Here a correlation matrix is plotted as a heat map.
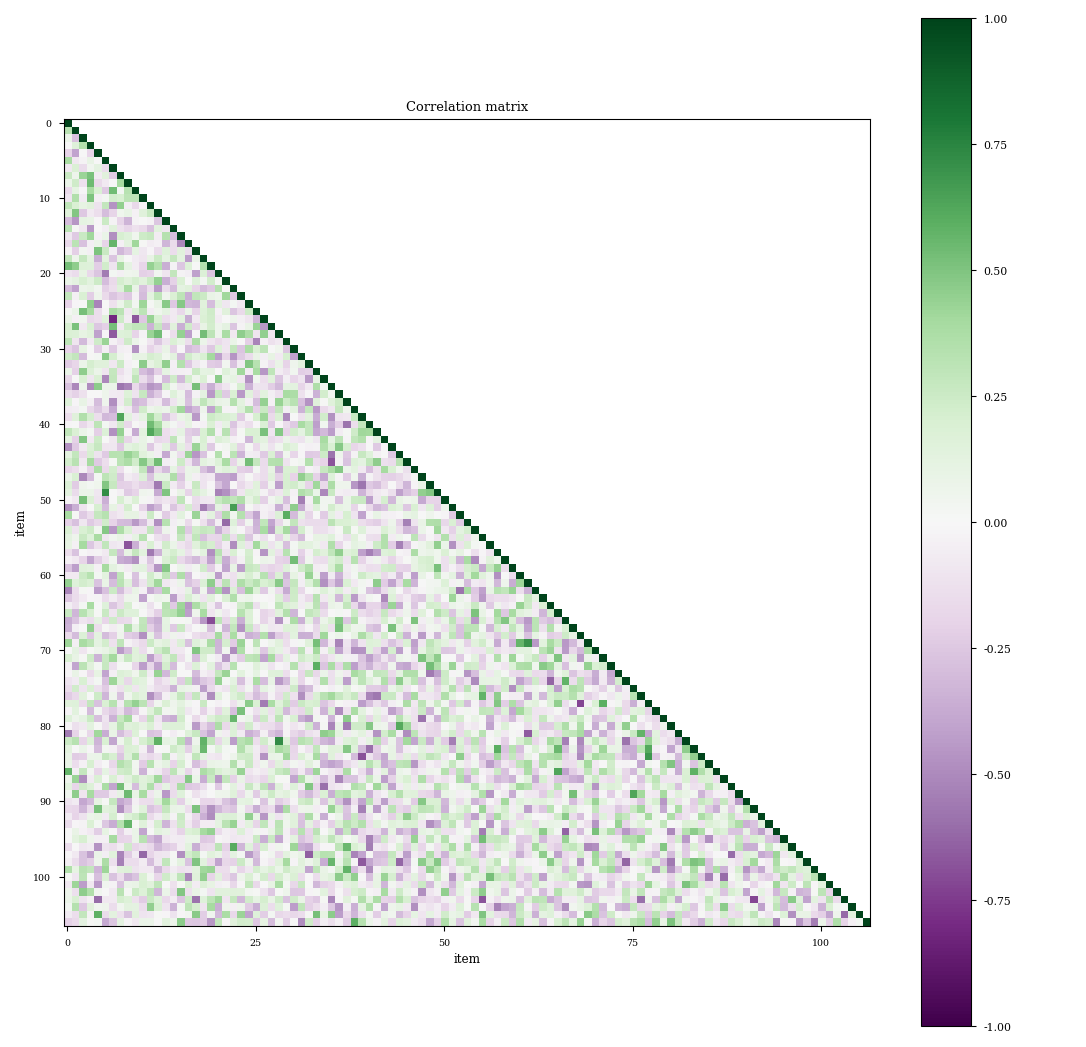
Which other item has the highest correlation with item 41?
11
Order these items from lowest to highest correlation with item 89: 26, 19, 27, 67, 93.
19, 26, 27, 93, 67
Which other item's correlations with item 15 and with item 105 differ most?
24
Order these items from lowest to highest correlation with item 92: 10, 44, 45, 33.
33, 44, 10, 45
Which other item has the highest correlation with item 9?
6
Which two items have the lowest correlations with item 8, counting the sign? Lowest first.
56, 35
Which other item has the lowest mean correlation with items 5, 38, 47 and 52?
34
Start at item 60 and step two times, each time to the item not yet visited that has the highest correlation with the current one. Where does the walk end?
61
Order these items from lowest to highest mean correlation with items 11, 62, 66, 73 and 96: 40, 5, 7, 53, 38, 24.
5, 40, 7, 53, 24, 38
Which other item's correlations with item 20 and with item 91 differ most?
103
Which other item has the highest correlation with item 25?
2
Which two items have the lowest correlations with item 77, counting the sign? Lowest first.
68, 26
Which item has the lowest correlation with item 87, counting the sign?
100
